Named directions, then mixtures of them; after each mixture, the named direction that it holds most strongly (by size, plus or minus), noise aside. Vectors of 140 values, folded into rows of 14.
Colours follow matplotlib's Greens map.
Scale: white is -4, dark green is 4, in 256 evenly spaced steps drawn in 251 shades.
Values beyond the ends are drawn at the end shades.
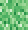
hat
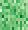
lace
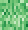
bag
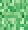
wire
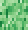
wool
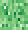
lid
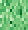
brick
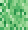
hat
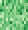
brick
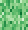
brick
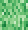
bag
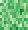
hat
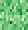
brick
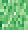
lid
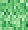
bag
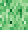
brick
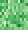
bag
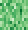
brick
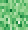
hat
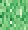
brick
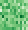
lace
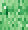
wool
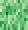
wool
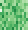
lace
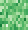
wool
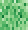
lace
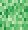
wool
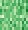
lace
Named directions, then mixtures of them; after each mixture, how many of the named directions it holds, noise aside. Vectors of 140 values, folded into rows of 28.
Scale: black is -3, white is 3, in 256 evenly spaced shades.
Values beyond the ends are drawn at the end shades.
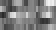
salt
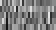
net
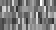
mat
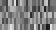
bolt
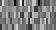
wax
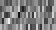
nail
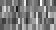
one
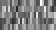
one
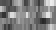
one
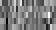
three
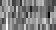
two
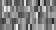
three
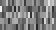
four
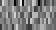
one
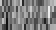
two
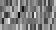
one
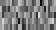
one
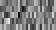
one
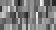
two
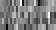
three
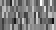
one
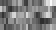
one
